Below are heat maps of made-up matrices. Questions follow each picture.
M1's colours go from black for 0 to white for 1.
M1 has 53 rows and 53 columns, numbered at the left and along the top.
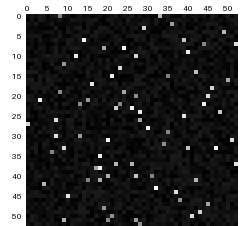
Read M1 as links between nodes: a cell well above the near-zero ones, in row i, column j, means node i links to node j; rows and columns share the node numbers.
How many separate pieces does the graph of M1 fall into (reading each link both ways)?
6
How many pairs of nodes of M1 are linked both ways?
3
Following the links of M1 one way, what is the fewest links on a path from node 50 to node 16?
6
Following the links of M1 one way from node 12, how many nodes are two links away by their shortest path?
1
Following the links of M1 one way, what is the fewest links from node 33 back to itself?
4
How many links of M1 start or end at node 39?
2
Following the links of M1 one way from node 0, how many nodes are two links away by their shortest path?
5
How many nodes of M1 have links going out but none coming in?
2
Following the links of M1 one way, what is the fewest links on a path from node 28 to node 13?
2
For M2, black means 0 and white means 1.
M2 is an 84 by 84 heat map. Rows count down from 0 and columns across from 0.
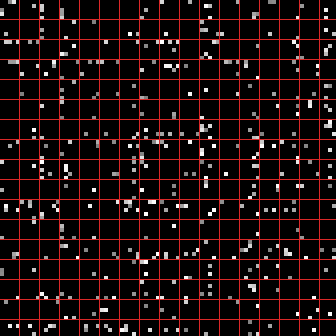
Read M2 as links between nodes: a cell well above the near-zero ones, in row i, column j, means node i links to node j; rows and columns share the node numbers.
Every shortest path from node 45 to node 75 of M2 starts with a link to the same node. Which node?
node 51
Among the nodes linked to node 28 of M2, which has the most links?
node 74
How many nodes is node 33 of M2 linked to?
11
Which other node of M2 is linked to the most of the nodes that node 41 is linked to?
node 34
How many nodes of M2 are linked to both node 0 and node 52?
1
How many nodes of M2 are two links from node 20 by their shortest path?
4
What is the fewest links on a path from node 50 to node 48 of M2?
3
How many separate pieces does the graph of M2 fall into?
2
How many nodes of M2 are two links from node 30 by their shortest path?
9
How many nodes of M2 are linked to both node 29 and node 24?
2
